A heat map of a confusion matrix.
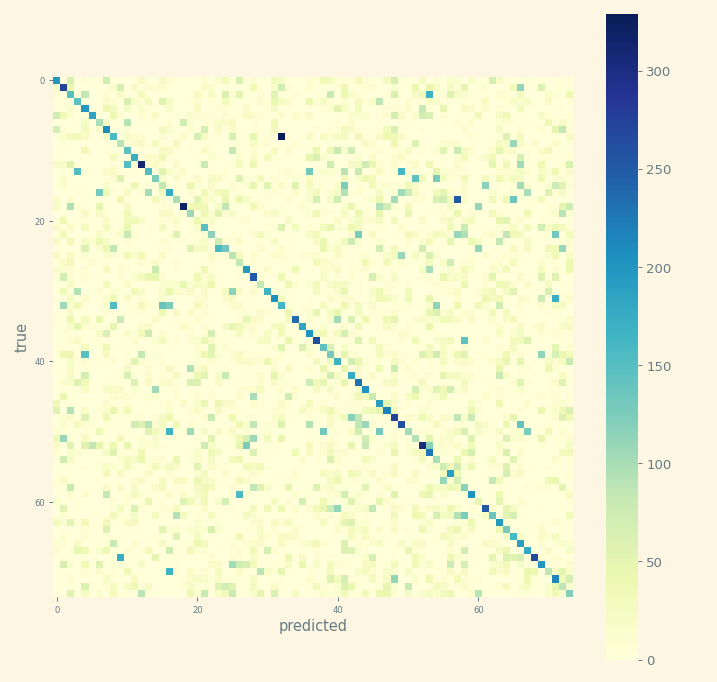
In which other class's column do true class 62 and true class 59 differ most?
26
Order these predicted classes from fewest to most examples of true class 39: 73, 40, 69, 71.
40, 73, 71, 69
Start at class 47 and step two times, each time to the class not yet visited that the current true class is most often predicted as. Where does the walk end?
53
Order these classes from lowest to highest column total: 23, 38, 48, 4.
23, 38, 4, 48
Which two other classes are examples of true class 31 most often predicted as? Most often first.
71, 69
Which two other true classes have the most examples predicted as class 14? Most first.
44, 27
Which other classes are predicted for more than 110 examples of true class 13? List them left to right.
3, 36, 49
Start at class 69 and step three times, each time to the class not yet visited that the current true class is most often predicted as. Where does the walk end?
66
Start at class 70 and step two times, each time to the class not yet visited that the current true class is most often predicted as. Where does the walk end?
6
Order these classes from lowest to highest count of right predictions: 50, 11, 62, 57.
57, 50, 62, 11
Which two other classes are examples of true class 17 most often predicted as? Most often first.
57, 65
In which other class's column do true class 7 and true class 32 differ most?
8
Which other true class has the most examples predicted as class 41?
15
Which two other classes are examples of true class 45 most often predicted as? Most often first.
28, 33
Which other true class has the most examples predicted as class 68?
70
